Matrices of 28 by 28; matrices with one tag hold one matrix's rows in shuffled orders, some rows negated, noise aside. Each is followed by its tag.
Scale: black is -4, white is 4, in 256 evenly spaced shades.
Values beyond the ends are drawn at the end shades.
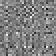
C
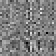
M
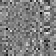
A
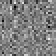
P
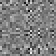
M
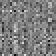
P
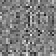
M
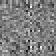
M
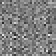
P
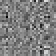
A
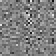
M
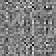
C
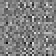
C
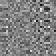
A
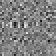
P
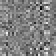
A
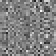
A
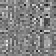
A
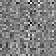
M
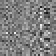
A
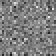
P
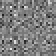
P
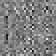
C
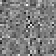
M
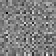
C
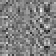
A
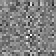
M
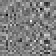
A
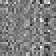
A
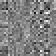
A
